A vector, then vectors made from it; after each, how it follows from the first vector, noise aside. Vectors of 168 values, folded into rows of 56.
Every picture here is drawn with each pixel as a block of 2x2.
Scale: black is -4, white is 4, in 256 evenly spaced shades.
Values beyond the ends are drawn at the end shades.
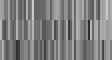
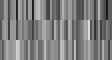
negated.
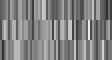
negated.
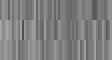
reversed, shrunk.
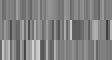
wrapped around, partly zeroed.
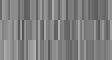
reversed, shrunk.
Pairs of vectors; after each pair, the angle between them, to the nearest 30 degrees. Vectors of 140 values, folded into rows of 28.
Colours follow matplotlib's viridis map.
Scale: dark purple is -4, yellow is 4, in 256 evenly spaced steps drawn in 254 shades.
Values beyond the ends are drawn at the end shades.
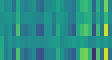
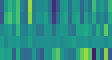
60 degrees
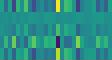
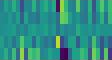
120 degrees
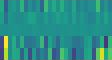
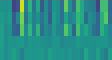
90 degrees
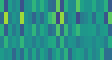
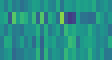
60 degrees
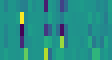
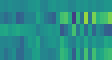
90 degrees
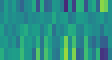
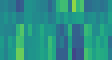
90 degrees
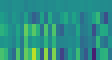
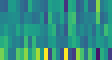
60 degrees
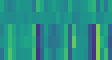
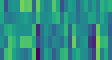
30 degrees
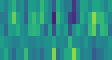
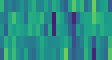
60 degrees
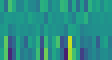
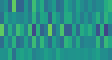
90 degrees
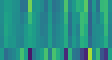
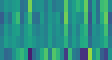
30 degrees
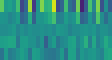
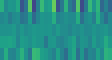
30 degrees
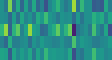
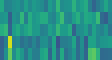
60 degrees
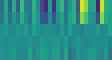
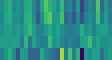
120 degrees
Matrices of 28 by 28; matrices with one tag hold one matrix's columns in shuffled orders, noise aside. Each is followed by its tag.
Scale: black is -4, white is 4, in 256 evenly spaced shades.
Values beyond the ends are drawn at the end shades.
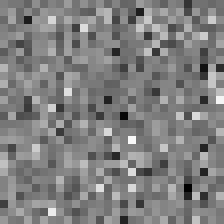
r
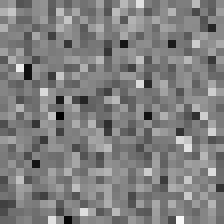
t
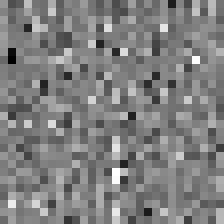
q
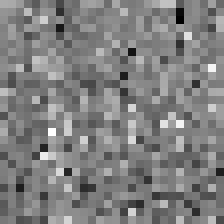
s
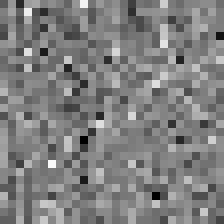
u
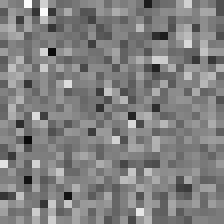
u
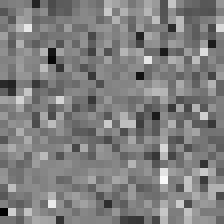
q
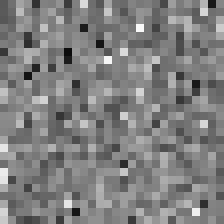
q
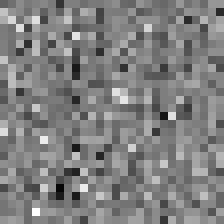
r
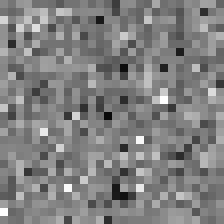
r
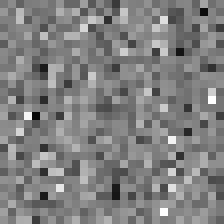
r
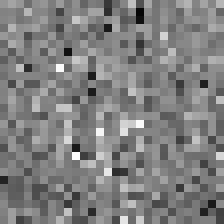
s
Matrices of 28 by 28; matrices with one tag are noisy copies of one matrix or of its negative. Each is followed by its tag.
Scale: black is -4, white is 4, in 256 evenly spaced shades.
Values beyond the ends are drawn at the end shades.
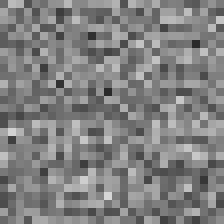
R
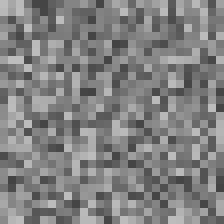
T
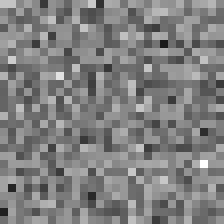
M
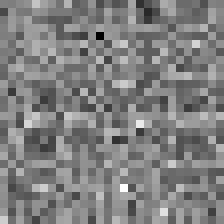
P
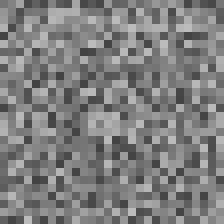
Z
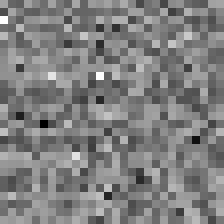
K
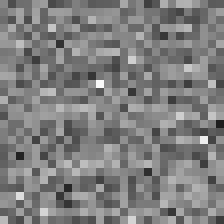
R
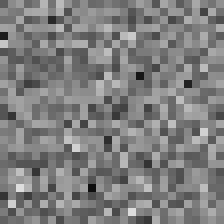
K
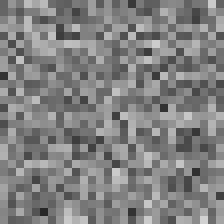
P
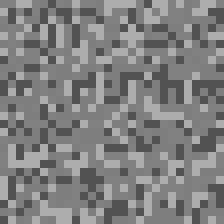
M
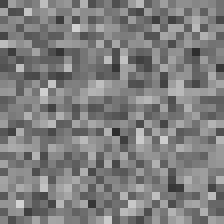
K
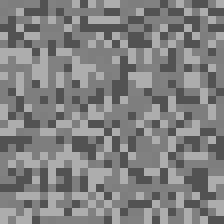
K
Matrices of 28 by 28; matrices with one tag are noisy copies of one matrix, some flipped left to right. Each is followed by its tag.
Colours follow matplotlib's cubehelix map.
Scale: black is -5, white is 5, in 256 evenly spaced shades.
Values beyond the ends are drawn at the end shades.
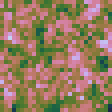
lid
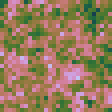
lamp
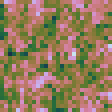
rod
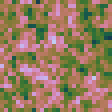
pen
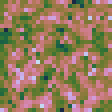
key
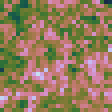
lamp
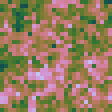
lamp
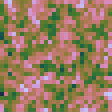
rod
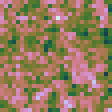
key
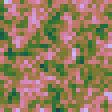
rod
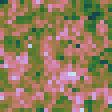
lamp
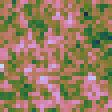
pen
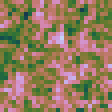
pen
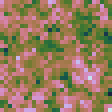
key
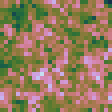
lamp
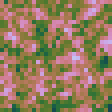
lid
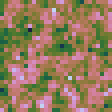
key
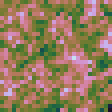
lid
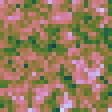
key
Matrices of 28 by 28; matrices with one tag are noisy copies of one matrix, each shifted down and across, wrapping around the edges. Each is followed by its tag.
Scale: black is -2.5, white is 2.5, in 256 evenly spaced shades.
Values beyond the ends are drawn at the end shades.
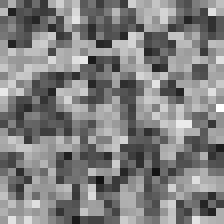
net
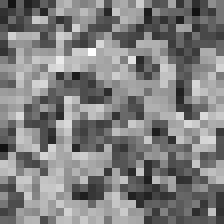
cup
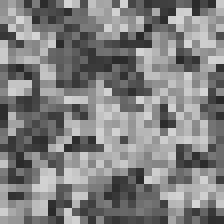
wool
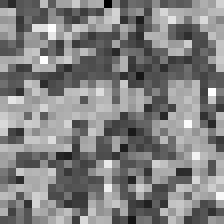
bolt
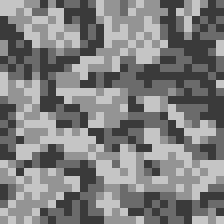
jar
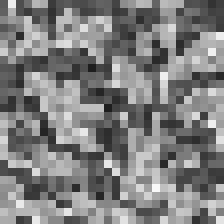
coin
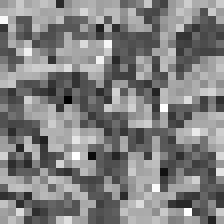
coin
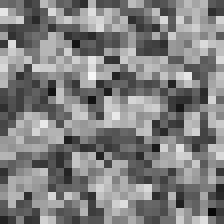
coin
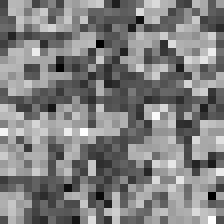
bolt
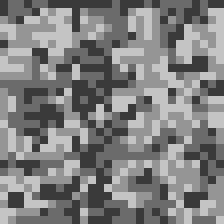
bolt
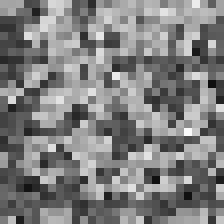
bolt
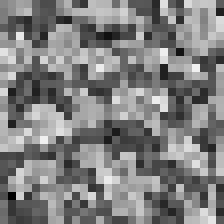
coin
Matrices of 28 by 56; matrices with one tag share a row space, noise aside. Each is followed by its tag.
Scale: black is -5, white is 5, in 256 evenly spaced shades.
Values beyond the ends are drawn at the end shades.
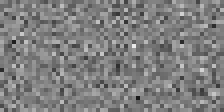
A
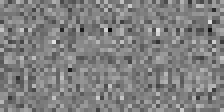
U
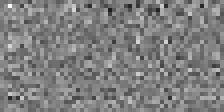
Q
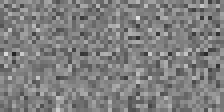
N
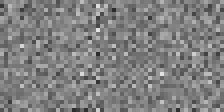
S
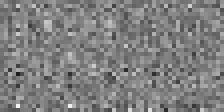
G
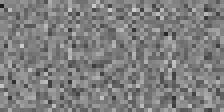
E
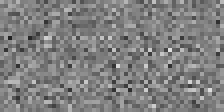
G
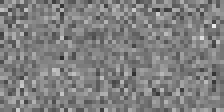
A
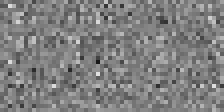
U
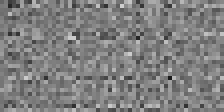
Q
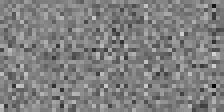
A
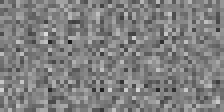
E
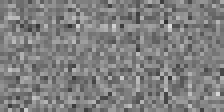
Q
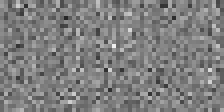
U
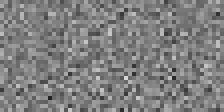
E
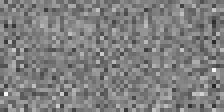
A
